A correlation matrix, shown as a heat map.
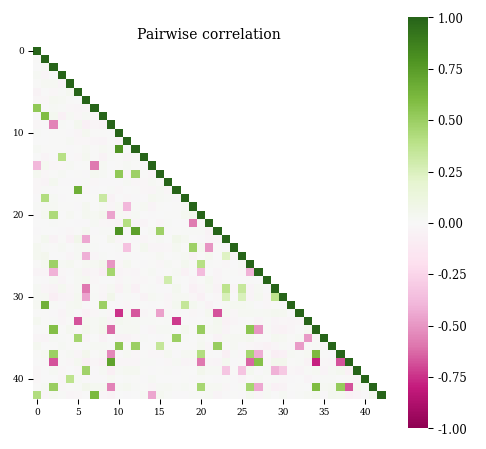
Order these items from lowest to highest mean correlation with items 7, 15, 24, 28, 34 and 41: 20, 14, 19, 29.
14, 29, 19, 20
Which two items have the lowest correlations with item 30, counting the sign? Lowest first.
6, 39
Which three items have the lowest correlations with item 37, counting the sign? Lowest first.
38, 9, 27
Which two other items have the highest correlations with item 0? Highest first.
7, 42
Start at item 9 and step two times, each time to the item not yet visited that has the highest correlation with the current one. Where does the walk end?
27
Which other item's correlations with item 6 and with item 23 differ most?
29
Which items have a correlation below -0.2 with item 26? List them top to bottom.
9, 27, 38
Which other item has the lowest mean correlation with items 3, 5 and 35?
33
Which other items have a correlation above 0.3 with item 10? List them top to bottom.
12, 15, 22, 36
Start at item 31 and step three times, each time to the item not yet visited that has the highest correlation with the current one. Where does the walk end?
18
